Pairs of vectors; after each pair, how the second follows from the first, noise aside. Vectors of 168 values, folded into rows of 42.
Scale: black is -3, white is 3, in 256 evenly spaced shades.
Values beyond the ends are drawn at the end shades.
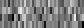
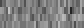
reversed, shrunk.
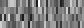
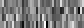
reversed.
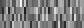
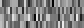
reversed.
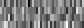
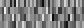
wrapped around, negated.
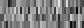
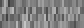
reversed, shrunk.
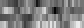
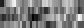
wrapped around, negated.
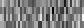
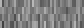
wrapped around, shrunk.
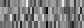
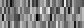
reversed.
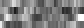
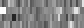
reversed, partly zeroed.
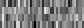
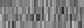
wrapped around, shrunk.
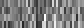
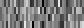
wrapped around, negated.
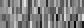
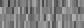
reversed, shrunk.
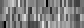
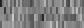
wrapped around, shrunk.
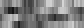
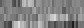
negated, partly zeroed.
